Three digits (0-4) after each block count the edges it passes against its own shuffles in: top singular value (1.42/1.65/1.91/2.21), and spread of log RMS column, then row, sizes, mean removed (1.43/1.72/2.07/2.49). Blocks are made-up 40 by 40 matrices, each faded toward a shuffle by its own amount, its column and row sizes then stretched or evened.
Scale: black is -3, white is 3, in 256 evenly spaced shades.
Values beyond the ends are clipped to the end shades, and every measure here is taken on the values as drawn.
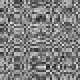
4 0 1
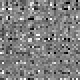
2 3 4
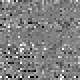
0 2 4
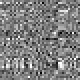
3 0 3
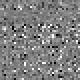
1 2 4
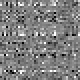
3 1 4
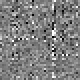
0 3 2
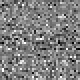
1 0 3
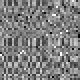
4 0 0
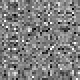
3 1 0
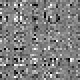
3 4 3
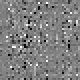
0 4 1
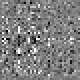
2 4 3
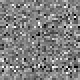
1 2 3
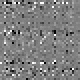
2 4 4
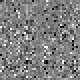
1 2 1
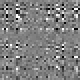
4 4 4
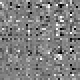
1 4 4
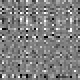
4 3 4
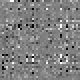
2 3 4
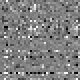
3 1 4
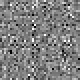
2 3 2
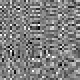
4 2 1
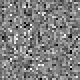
0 3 0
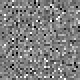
2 2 0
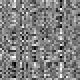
4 4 0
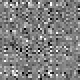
3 4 2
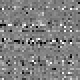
2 1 4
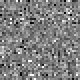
1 0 3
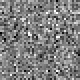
1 1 1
